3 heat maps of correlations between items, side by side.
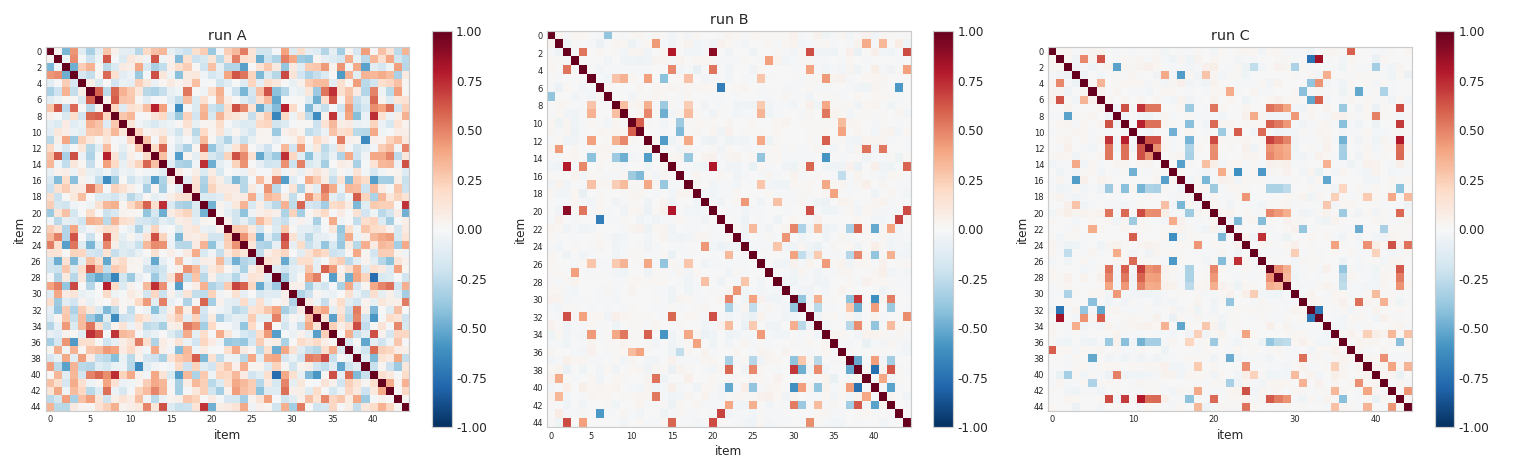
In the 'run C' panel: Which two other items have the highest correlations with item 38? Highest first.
31, 41
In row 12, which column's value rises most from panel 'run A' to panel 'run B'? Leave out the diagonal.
34
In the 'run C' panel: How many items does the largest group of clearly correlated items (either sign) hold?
12
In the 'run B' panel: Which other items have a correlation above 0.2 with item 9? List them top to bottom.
5, 8, 12, 17, 26, 34
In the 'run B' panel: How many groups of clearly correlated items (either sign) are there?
11
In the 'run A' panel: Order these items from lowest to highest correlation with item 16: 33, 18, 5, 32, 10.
10, 5, 18, 33, 32
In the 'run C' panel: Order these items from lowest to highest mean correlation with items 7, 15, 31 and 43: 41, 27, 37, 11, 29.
37, 41, 29, 27, 11
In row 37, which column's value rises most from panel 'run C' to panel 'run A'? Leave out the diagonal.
40
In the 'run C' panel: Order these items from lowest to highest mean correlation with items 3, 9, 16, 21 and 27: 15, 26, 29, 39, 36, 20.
36, 26, 39, 15, 29, 20
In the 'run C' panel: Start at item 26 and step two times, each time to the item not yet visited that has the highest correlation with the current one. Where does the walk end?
10
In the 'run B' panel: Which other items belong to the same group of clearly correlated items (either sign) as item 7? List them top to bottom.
0
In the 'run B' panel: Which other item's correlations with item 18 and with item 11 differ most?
10
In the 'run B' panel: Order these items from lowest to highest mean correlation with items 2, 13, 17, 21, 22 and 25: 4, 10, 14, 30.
14, 10, 4, 30
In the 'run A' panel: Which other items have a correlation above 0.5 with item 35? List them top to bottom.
5, 6, 8, 40
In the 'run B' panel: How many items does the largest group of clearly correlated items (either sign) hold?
9
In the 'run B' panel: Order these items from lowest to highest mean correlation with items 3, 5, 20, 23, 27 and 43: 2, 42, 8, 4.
42, 8, 4, 2
